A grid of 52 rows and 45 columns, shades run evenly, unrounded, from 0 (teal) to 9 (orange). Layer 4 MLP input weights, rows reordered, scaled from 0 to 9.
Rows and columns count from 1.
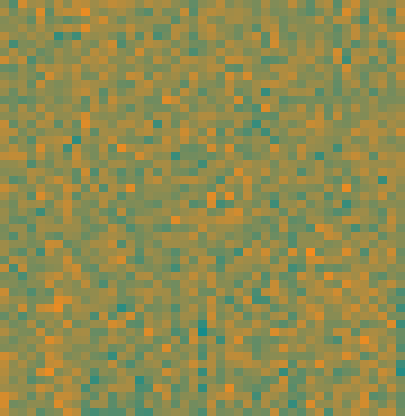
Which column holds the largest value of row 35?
37
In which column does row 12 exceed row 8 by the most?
39
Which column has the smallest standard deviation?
4
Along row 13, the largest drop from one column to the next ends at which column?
28
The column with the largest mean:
24
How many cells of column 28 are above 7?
4
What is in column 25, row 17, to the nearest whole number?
3
